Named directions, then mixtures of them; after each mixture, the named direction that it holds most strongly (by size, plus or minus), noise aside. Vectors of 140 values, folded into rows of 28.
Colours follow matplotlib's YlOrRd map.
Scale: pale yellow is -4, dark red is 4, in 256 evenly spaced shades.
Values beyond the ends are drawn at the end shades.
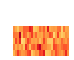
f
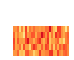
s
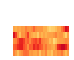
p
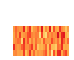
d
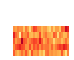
p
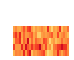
f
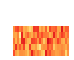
f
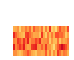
p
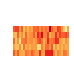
s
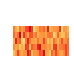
f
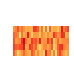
f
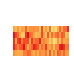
p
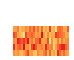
s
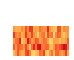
f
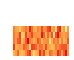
s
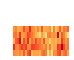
d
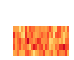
s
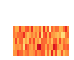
d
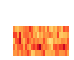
f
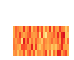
d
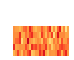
f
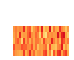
d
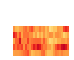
p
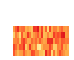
f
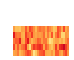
f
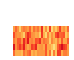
d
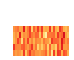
d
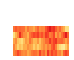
p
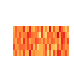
d
